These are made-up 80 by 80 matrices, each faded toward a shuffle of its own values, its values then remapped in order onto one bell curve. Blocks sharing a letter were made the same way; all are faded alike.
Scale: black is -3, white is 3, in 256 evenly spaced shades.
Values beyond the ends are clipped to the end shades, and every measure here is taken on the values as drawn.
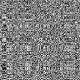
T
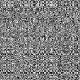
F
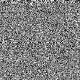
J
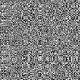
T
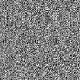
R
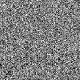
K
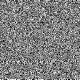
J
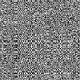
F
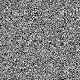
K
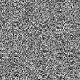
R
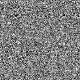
J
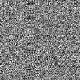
R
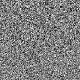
K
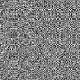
F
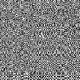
F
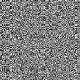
T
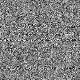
J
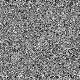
J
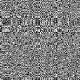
T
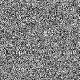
K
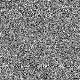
J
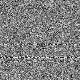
J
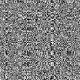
T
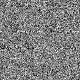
J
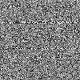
J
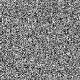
K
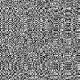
F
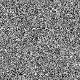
J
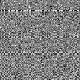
F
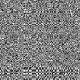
F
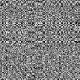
F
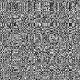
T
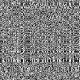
F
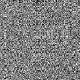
R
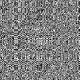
T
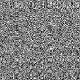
R
